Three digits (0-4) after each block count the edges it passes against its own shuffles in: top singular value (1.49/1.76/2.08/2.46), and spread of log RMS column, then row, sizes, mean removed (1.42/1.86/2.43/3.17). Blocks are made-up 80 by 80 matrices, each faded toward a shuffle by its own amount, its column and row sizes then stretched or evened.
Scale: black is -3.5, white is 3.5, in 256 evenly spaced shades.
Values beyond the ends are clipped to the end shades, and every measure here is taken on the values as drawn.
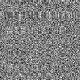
4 1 0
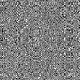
4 2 1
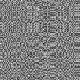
4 0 0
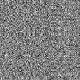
3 0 0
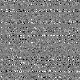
2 2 4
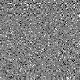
3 1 1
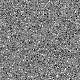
0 0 0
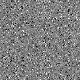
2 1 0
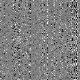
3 4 0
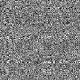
3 1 2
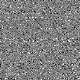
0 0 3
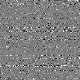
2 0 4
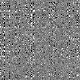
2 4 2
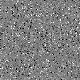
1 0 1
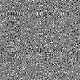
3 1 0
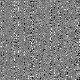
1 4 0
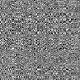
4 2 3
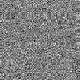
4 0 0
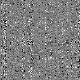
0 4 2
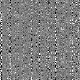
3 4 1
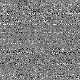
1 0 3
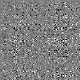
2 3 3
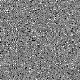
2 0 1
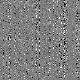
2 4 0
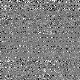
1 1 4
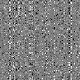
4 3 1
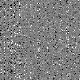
2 3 0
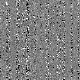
0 4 0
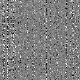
1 4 0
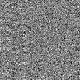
2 0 0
